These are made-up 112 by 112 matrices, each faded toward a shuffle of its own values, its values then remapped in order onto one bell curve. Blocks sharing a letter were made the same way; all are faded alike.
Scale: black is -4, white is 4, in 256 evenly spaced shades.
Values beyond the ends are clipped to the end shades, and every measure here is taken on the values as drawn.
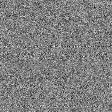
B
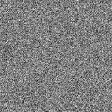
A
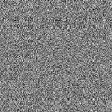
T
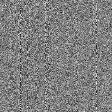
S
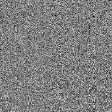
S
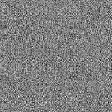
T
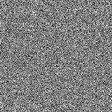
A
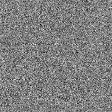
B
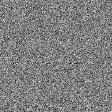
B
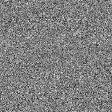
B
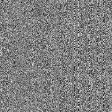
S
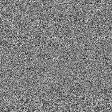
B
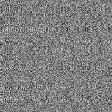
T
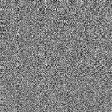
T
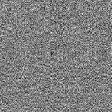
T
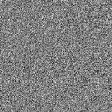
A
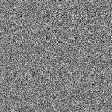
A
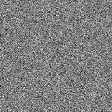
A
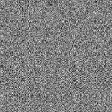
T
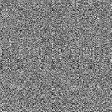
T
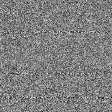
B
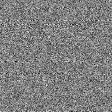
B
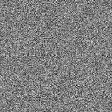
A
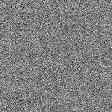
A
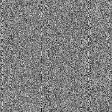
S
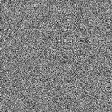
A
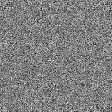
A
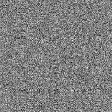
A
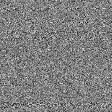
B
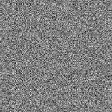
T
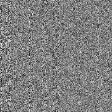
S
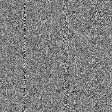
S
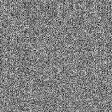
A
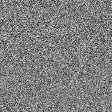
B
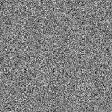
A
